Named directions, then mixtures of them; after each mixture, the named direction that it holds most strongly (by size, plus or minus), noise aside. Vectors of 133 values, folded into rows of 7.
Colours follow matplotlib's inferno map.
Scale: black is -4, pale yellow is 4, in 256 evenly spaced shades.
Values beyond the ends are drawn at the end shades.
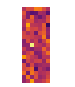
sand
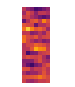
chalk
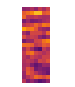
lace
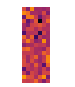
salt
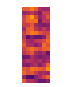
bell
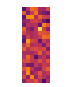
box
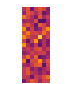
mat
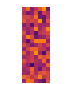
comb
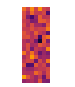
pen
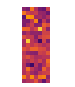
box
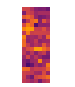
chalk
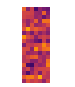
chalk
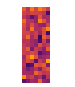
pen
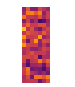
mat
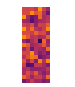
pen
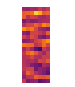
lace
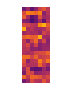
bell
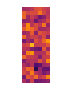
lace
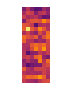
chalk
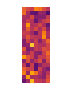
sand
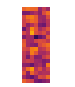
bell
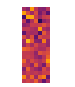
salt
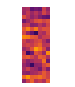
chalk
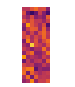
sand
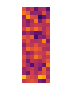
salt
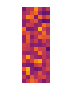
box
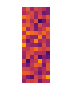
mat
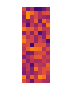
sand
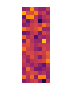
salt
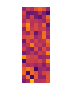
sand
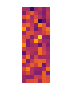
mat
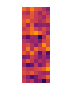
bell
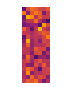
box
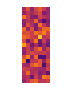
mat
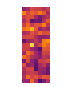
lace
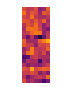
bell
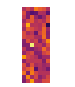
sand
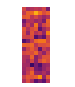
lace
